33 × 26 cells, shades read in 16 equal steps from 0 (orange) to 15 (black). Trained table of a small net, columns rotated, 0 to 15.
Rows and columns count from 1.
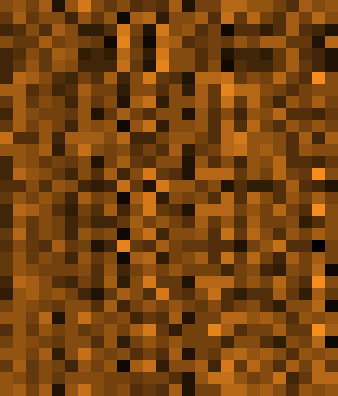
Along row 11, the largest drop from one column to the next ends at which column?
11
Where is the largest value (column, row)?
25, 21
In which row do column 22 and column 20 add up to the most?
16
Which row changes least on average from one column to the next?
32
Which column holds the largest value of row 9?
10
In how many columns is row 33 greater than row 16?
8
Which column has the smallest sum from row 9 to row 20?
18
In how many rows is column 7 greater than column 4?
11
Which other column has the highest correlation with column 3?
17
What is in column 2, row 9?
5
